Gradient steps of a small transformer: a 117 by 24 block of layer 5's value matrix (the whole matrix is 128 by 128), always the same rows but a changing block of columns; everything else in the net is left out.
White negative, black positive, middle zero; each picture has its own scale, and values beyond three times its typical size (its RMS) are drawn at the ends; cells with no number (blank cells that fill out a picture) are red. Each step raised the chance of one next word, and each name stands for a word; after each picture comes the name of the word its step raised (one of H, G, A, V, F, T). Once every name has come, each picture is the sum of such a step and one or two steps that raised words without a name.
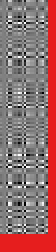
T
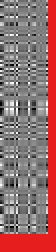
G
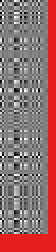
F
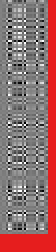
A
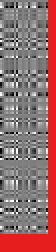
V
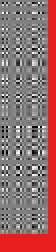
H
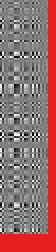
T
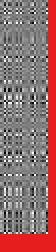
F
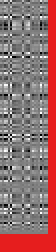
G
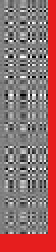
A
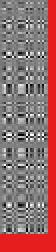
T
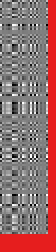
G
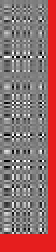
T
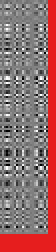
H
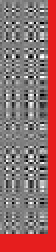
A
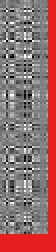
A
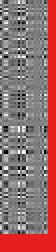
H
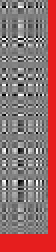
V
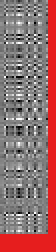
G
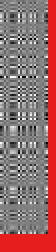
T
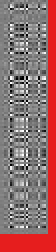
H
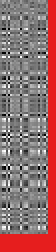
H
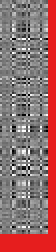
H
